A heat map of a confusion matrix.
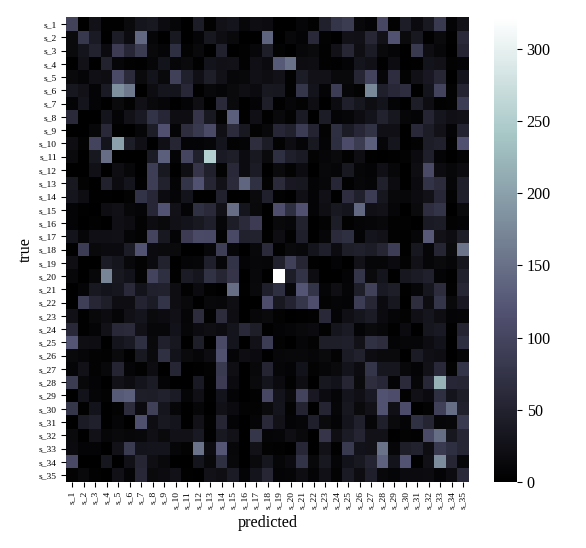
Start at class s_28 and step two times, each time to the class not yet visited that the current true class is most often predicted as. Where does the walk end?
s_12
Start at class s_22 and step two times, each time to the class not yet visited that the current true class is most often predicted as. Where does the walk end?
s_35
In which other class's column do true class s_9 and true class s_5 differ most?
s_10
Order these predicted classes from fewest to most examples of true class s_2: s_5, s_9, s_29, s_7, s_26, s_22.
s_9, s_26, s_5, s_22, s_29, s_7
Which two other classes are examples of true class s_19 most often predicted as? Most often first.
s_20, s_15
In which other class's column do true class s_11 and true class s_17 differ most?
s_13
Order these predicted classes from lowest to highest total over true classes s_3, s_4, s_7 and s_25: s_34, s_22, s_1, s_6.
s_34, s_22, s_6, s_1
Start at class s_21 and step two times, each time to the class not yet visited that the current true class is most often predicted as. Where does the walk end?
s_26
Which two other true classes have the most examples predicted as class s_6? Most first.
s_29, s_33
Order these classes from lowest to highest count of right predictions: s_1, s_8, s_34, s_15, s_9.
s_34, s_8, s_1, s_9, s_15
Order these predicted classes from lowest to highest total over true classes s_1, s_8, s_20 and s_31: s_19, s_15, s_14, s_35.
s_14, s_35, s_15, s_19
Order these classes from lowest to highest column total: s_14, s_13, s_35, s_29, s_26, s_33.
s_29, s_13, s_26, s_14, s_35, s_33
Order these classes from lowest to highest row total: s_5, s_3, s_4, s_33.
s_4, s_3, s_5, s_33
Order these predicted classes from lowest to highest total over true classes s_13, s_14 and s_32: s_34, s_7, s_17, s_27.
s_34, s_7, s_27, s_17
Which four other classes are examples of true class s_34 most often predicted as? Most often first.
s_33, s_28, s_30, s_1
